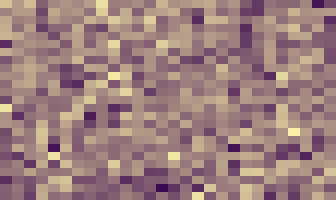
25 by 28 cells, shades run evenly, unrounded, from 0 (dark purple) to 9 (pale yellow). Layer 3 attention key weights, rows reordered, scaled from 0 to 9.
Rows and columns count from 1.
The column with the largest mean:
19
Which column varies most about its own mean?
10
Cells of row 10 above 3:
24
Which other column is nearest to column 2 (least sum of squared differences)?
26
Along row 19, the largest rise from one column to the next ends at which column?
6
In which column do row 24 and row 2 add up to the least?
17
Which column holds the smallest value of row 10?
23
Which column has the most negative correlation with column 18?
28
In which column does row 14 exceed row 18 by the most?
1
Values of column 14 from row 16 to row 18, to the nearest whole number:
5 4 6
